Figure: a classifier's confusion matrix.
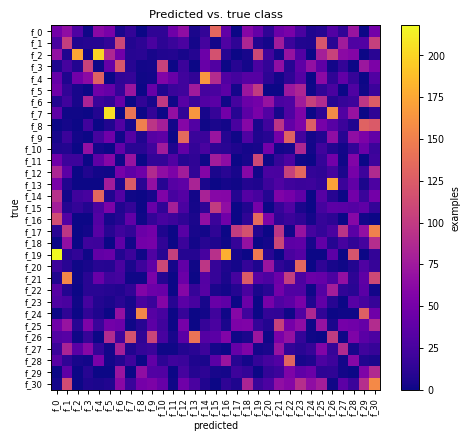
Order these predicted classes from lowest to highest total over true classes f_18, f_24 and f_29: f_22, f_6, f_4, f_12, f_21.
f_4, f_12, f_22, f_21, f_6
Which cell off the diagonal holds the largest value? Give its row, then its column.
f_19, f_0
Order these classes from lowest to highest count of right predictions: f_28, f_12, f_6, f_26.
f_6, f_28, f_12, f_26
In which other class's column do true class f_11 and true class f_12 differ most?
f_23
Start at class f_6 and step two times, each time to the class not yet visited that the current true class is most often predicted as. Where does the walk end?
f_1
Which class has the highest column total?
f_30
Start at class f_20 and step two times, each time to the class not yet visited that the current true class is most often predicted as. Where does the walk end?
f_10
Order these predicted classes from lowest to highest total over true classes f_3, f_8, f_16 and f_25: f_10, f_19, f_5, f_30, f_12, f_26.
f_26, f_5, f_12, f_19, f_10, f_30
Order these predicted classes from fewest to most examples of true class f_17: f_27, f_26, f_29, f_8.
f_26, f_8, f_29, f_27
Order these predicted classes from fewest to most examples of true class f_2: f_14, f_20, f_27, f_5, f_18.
f_18, f_20, f_14, f_27, f_5
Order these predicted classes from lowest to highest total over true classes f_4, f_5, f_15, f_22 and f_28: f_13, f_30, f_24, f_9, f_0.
f_24, f_30, f_13, f_9, f_0
